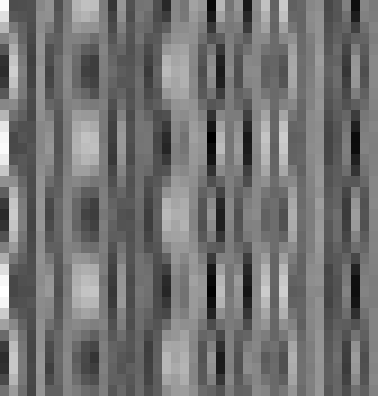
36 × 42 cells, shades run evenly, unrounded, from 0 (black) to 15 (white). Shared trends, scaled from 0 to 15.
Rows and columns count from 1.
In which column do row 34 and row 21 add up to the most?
2
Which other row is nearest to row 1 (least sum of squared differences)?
14
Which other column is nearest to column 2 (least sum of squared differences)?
33
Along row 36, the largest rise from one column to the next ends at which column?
5
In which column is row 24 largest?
1
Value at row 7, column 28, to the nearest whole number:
8
